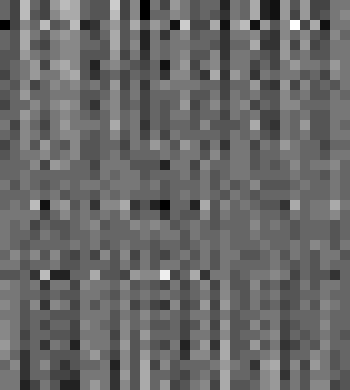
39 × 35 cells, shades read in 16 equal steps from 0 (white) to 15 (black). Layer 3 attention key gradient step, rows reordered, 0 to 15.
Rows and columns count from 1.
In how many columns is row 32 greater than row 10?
13
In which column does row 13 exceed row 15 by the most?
5
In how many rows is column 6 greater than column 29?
10
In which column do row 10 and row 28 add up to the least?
17
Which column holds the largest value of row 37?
12
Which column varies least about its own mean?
35
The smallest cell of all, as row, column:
3, 30
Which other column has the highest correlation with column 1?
9
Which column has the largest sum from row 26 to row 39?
8
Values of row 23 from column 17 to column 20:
8 10 9 8
